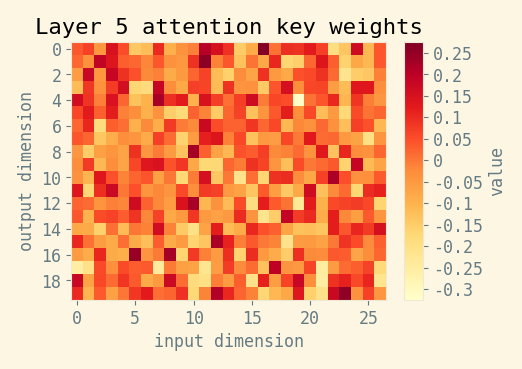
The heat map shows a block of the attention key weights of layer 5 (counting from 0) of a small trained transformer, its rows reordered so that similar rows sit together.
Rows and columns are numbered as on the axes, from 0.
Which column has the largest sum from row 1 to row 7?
11
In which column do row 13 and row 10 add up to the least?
16
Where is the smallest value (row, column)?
4, 19
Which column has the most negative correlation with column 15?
20
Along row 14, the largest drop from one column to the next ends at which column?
13
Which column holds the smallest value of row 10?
14
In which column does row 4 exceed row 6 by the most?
7
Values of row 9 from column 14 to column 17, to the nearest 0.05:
0 0.1 0.05 -0.05
